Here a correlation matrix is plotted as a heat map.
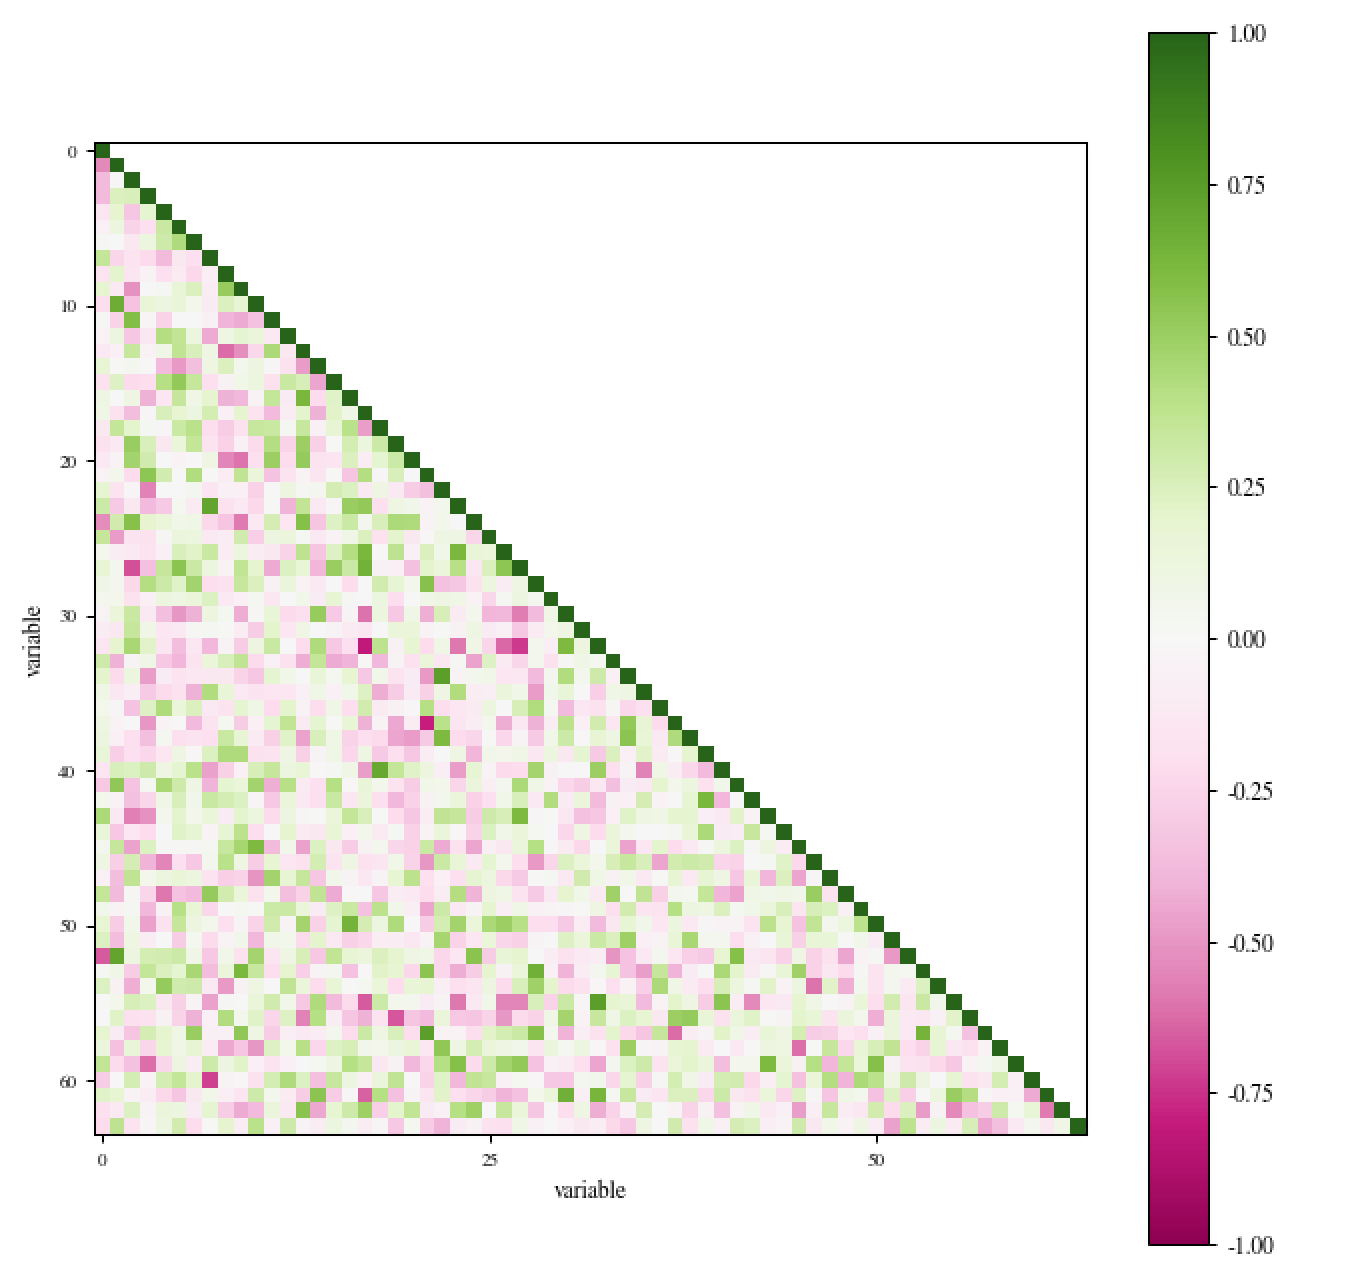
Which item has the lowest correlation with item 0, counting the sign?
52
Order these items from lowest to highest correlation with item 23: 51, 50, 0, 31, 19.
51, 31, 19, 0, 50
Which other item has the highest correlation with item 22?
34
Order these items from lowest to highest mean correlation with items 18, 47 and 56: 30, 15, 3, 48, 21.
21, 48, 3, 15, 30
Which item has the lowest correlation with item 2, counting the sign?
27
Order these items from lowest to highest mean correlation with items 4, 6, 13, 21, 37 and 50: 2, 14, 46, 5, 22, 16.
14, 46, 2, 22, 16, 5
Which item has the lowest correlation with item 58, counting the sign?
45
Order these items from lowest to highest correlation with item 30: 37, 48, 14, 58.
58, 48, 37, 14
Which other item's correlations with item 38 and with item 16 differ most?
13
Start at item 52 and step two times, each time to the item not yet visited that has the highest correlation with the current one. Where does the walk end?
10
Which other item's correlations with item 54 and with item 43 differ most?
59
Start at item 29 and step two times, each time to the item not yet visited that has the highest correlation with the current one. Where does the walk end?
39
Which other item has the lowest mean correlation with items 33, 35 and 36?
18
